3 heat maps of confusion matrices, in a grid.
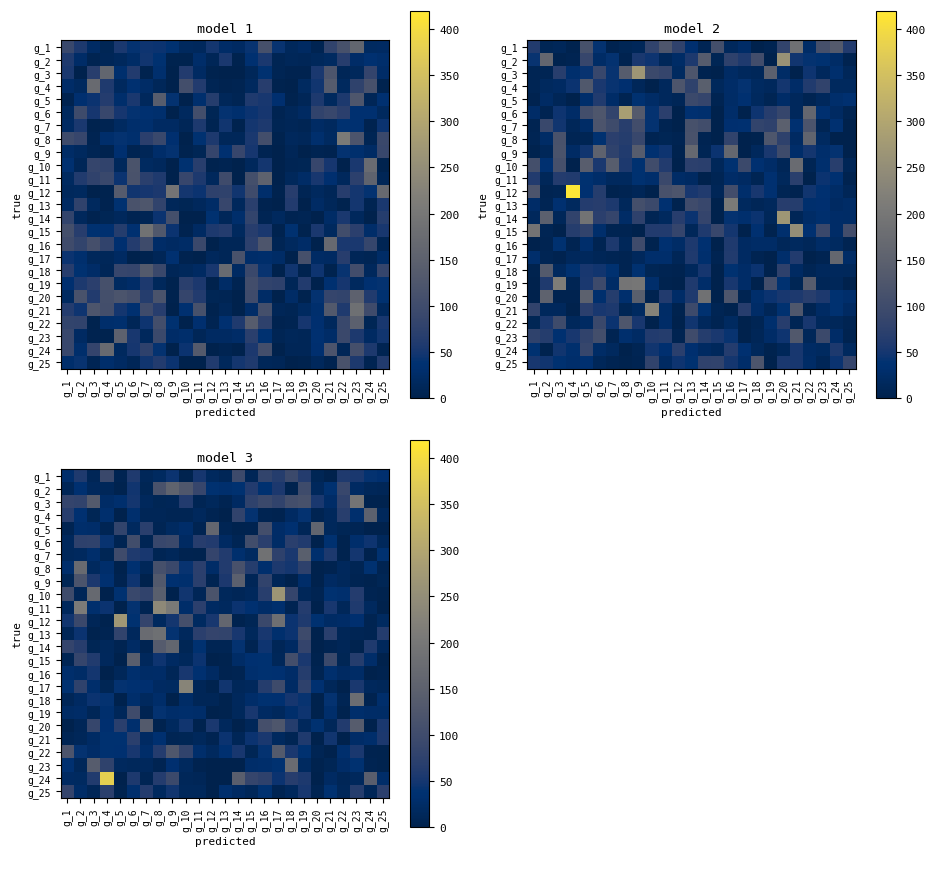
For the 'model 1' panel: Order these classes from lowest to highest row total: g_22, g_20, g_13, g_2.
g_2, g_13, g_22, g_20
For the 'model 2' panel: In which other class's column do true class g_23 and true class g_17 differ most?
g_24
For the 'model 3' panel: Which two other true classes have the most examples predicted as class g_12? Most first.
g_5, g_10
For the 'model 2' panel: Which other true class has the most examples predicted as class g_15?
g_1
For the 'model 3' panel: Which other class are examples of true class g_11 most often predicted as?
g_8
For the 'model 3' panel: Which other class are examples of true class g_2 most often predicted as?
g_9
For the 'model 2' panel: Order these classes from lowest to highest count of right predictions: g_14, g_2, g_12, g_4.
g_4, g_14, g_12, g_2
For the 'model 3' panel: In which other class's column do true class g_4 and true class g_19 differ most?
g_24
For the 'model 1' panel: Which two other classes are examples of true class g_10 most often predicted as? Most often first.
g_24, g_6
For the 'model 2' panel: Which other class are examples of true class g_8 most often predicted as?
g_22
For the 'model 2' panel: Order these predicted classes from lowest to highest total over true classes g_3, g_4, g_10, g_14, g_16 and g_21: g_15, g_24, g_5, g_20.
g_15, g_24, g_20, g_5
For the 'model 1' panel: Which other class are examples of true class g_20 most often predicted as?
g_23
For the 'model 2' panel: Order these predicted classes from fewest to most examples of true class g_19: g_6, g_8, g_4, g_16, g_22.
g_4, g_16, g_6, g_22, g_8
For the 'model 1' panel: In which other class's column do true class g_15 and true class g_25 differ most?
g_7
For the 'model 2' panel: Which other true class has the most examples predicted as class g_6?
g_9
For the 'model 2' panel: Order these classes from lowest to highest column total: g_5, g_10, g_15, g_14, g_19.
g_15, g_19, g_10, g_14, g_5
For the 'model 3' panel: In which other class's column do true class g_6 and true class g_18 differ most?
g_23
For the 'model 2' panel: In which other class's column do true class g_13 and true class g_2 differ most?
g_20
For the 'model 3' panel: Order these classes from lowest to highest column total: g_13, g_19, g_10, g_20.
g_20, g_13, g_10, g_19
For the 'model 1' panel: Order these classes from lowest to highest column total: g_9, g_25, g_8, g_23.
g_9, g_25, g_8, g_23
